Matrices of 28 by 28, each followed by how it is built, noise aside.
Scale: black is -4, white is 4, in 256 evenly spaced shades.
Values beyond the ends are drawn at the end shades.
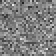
noise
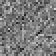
Hankel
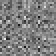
low rank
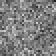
smooth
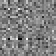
low rank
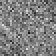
Toeplitz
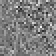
upper triangular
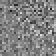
upper triangular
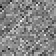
Hankel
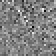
upper triangular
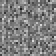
repeating rows
